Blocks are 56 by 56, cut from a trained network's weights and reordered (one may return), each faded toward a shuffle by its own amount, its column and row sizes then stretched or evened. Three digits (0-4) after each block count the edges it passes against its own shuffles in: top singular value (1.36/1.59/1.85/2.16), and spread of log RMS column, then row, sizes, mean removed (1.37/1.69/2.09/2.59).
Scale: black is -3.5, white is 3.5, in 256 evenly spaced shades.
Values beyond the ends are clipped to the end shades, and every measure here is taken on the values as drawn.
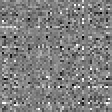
2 4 3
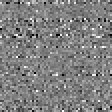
0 1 4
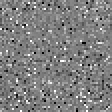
0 1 1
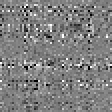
3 3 4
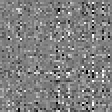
1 4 4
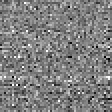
2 2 3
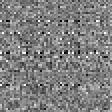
3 0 4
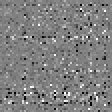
0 3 3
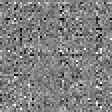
1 4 2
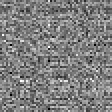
3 0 0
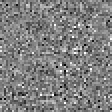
1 1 1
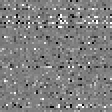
2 1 4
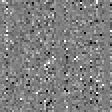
0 4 1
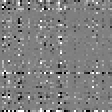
3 4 4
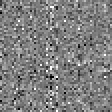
1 4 1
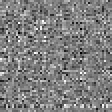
3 2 3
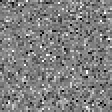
0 1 0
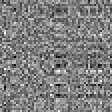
4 3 1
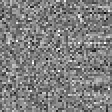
2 0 0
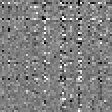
3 4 2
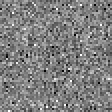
0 0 1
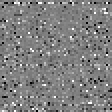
2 2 2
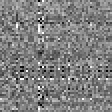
4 3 2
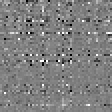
1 3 4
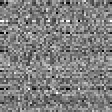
4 1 2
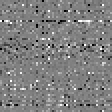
2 2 4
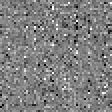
0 3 0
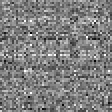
3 0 2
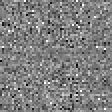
0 2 1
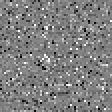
1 0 0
